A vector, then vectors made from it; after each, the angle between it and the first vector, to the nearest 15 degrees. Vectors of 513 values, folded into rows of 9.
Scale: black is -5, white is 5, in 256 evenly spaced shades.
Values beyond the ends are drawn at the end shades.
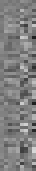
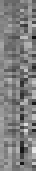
30 degrees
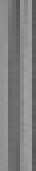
90 degrees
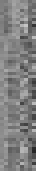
150 degrees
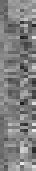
150 degrees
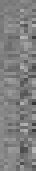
15 degrees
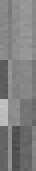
90 degrees
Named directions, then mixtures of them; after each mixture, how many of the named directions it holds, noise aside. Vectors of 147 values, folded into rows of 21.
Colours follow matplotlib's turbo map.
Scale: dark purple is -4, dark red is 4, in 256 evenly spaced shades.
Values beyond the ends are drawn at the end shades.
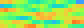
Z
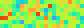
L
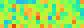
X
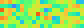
three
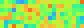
three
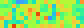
two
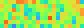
one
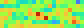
three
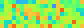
one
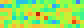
three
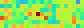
three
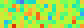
one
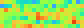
two
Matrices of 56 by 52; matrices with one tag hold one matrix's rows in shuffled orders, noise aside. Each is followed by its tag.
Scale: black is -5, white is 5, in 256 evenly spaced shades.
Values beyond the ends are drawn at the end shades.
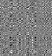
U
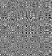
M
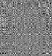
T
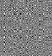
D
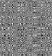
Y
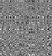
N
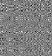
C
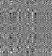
U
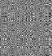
M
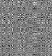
Y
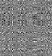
Y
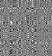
U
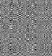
U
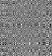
T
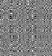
U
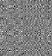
C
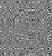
N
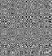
M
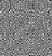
N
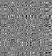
M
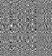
U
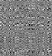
N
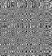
M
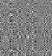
U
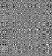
T
